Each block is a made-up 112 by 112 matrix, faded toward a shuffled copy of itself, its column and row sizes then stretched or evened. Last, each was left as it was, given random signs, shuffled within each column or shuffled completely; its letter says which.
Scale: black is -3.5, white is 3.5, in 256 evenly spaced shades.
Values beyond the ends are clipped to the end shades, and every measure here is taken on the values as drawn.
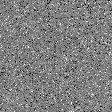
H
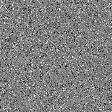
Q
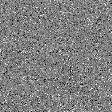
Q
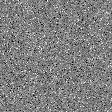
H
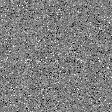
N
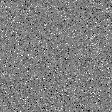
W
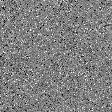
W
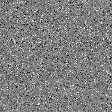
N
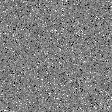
W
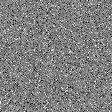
H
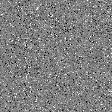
N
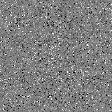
Q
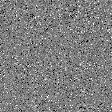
N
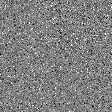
N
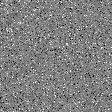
H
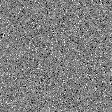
W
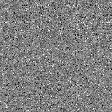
Q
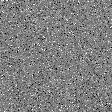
H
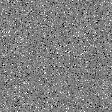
N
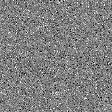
Q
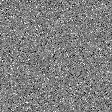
H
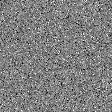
W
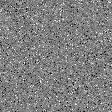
H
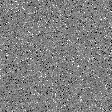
W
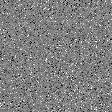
W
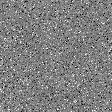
H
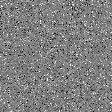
N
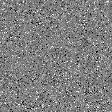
Q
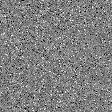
W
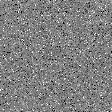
N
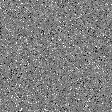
H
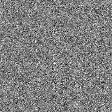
N
